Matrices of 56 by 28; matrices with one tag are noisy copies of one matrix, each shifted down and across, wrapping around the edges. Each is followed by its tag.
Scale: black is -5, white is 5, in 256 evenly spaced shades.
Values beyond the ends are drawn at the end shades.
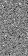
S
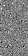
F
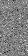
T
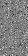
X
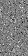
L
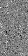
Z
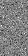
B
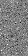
T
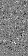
S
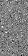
F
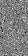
L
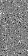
Z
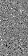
Z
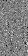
L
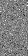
X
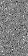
T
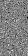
F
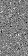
F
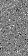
F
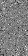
Z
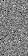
S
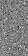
B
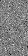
X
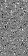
F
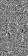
Z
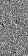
Z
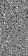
L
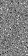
T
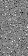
T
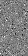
F
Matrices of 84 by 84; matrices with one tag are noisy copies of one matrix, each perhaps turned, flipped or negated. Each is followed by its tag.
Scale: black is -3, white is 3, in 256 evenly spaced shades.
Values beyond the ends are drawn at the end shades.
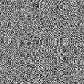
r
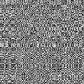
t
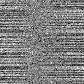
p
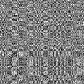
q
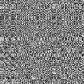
t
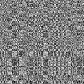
q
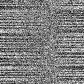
p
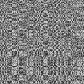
q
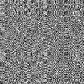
t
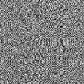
r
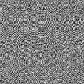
r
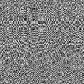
r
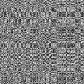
q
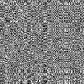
t
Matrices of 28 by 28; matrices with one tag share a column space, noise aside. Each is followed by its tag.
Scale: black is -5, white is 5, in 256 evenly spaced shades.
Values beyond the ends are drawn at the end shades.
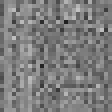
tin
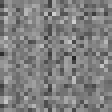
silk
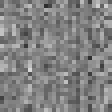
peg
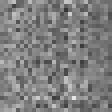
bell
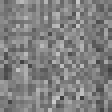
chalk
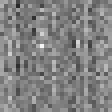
peg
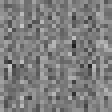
chalk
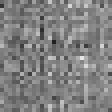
peg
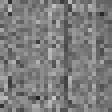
bell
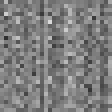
silk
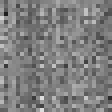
silk
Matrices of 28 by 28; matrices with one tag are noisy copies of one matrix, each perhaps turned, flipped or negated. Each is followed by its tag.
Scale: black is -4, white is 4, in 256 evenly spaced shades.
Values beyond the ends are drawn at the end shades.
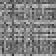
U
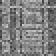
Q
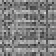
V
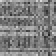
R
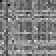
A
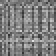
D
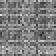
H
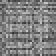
D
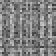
V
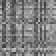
A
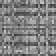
V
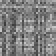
A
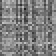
U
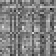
A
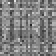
V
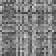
U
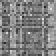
Q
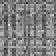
V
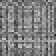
D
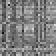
A
